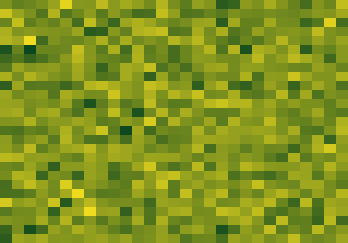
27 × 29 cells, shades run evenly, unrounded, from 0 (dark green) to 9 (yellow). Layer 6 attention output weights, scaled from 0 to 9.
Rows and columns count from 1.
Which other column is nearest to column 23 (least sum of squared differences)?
18
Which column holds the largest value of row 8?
13
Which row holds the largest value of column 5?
23
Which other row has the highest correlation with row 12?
16
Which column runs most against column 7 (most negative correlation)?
2
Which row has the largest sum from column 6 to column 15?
1
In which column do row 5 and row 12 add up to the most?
3
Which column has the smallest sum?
11
